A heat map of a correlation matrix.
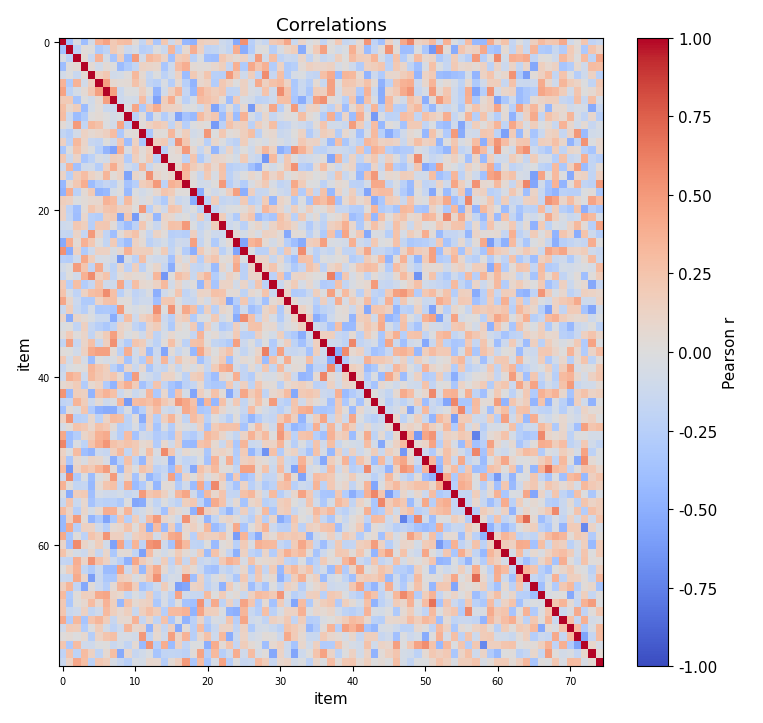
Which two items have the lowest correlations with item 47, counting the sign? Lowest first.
57, 49
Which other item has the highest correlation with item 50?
72
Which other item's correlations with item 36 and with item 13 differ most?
7
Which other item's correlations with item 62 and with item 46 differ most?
53
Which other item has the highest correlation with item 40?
36
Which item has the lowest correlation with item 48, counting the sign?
44
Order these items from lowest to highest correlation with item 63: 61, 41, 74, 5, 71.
5, 71, 74, 61, 41
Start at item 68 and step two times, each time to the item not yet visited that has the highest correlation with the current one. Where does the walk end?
19
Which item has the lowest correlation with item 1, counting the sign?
51
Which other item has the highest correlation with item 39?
37
